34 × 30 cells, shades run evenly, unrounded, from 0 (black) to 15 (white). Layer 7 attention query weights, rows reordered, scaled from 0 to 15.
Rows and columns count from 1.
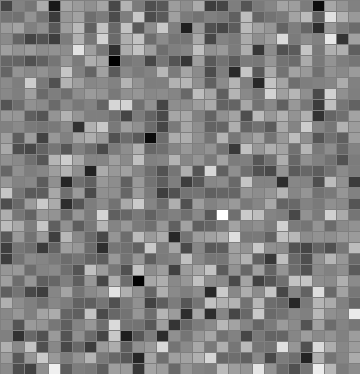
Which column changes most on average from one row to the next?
18
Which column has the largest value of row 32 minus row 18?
14
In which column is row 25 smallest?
15
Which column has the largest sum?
28
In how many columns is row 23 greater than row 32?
10
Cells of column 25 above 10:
4
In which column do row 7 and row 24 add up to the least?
1
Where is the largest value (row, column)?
20, 19
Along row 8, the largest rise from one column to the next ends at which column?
23
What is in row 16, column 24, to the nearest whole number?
9
